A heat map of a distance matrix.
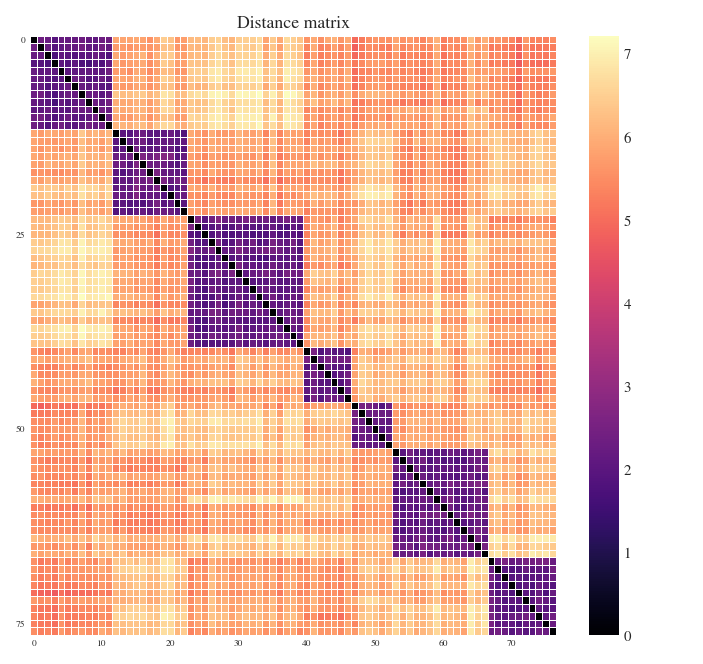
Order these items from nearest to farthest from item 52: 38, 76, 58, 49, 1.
49, 1, 58, 76, 38
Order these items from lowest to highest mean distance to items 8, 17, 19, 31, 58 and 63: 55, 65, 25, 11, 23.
55, 65, 25, 23, 11
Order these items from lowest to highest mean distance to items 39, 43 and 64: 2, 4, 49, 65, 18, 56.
56, 65, 18, 2, 4, 49
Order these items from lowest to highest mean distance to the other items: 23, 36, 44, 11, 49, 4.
36, 23, 4, 11, 44, 49
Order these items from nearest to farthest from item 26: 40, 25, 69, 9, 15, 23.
25, 23, 40, 15, 69, 9
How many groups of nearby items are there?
7
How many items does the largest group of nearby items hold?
17
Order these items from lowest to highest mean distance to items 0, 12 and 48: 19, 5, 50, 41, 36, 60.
5, 50, 19, 60, 36, 41
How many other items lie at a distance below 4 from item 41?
6
